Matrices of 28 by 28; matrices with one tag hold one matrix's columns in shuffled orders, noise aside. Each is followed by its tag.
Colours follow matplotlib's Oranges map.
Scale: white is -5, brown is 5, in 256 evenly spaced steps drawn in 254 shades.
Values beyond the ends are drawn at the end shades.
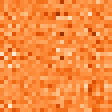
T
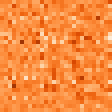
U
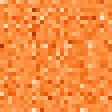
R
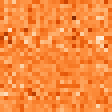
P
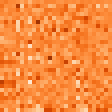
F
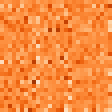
F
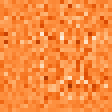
U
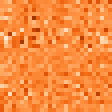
P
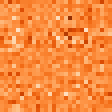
P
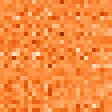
T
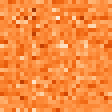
R
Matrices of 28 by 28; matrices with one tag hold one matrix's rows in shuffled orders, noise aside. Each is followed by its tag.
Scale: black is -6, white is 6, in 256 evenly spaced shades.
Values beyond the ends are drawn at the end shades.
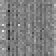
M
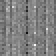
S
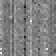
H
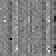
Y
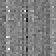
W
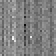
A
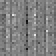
S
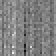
A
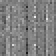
S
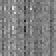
A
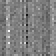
W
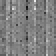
S
